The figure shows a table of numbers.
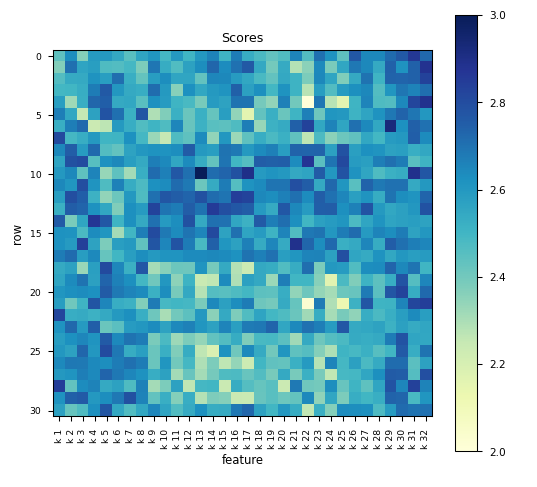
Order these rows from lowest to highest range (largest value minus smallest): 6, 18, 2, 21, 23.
23, 2, 18, 6, 21
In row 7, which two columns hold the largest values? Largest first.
k 1, k 31
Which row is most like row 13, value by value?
12
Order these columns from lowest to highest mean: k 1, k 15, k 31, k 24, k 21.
k 24, k 21, k 15, k 1, k 31
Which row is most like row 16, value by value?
11
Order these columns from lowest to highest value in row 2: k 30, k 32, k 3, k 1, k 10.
k 1, k 3, k 10, k 30, k 32
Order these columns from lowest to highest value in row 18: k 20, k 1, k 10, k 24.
k 10, k 20, k 1, k 24
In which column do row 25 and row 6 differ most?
k 5
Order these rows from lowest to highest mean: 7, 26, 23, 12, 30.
7, 26, 30, 23, 12
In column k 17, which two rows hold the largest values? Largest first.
10, 12
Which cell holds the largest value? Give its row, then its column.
10, k 13
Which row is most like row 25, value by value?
19
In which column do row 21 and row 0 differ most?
k 22
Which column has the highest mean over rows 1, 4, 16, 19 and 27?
k 32
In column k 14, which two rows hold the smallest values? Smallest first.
25, 19
